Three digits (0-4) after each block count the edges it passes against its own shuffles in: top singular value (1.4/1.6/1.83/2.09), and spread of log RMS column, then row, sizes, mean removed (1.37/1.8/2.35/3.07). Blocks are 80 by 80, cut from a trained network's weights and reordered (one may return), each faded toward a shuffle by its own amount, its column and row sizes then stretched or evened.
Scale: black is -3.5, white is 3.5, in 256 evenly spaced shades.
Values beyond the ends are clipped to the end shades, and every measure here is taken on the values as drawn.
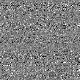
2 1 3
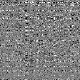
4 2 4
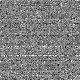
3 0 2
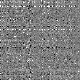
4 3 2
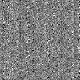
2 2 0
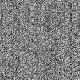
3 0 0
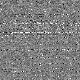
2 0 3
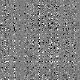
1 4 3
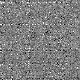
2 2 1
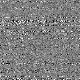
0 0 4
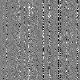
3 4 0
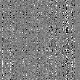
1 4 2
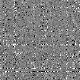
2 3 3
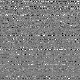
1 0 4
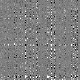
2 4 2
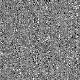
0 2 0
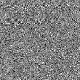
3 0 1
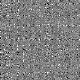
0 3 3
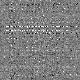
4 2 2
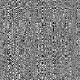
4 4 0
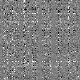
3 4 1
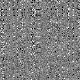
4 4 1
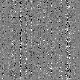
1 4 1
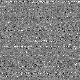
1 0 3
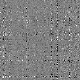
2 3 2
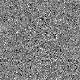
3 2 0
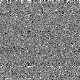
3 1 2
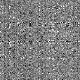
2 2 2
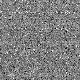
1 1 0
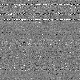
4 0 3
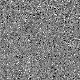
0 1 1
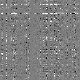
4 4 2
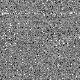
0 1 1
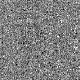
1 1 0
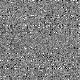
1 0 3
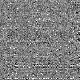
3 2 1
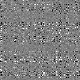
3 3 4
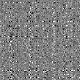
3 3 3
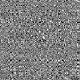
4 2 3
